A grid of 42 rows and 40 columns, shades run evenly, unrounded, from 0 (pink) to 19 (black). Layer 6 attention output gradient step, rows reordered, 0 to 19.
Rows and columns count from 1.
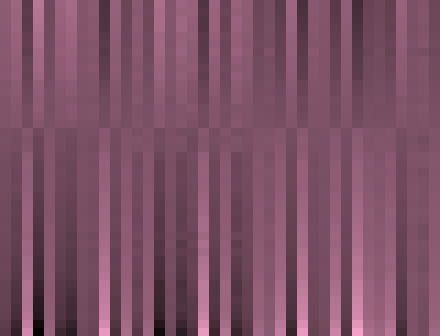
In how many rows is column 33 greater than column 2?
16
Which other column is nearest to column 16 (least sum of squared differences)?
8
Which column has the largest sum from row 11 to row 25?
4
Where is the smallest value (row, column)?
42, 33
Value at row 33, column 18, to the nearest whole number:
11
